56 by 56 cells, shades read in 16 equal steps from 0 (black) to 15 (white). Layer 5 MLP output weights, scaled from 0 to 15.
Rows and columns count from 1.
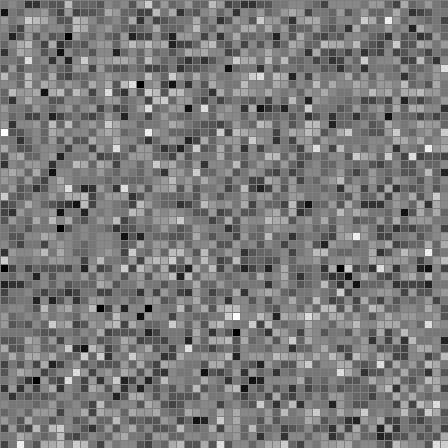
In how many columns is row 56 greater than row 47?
29
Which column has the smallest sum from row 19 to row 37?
38
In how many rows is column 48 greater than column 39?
23
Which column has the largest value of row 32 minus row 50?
54
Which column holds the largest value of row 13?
21
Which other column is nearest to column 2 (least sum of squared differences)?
47
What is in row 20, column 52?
13
